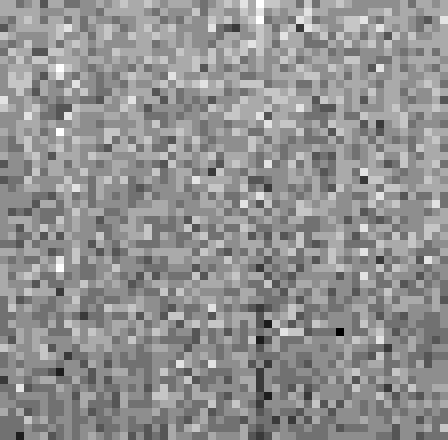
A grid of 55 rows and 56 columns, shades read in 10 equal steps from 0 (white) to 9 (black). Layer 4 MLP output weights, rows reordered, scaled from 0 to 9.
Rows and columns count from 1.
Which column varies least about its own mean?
16
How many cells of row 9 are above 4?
9
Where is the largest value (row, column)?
42, 43
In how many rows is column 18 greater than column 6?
20
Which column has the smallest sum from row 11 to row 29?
55
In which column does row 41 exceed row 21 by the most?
34
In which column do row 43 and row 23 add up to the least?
48
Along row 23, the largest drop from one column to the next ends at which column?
47
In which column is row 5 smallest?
36
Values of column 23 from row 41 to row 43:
6 4 5
